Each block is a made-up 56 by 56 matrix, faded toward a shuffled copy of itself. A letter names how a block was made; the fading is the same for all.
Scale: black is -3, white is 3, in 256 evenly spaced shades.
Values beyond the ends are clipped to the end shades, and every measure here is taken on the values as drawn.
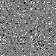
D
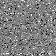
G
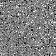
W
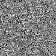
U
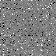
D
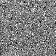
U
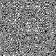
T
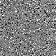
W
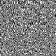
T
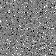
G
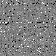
D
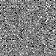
T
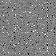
D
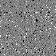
D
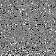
G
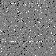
D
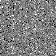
W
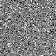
T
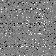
D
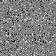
G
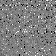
D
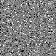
W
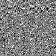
T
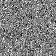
U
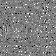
D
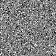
U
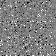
G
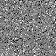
W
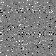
D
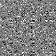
T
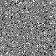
W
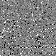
G
